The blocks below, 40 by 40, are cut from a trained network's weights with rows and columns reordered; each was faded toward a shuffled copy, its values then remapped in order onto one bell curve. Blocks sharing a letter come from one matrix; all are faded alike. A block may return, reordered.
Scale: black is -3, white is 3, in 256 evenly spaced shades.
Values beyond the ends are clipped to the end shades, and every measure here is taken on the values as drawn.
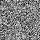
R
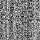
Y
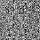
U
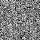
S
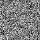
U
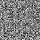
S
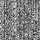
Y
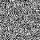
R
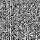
Y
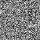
U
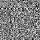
U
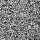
U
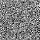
U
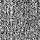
Y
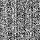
Y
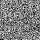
R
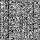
Y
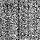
Y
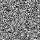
U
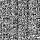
Y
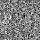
R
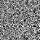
U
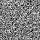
R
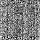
Y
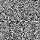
U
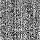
Y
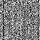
Y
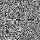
U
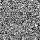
R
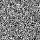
S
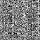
Y
